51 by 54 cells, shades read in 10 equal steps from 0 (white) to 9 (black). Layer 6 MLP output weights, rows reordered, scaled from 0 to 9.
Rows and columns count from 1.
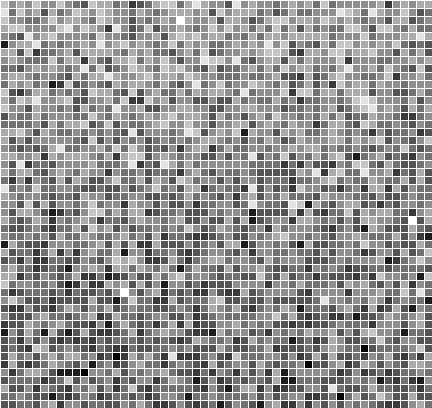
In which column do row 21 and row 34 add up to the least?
21
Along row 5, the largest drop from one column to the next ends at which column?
4
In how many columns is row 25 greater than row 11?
29
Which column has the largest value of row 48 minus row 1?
25
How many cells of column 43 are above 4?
22
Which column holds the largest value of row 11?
7
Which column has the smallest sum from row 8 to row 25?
24
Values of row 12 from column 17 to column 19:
2 6 4
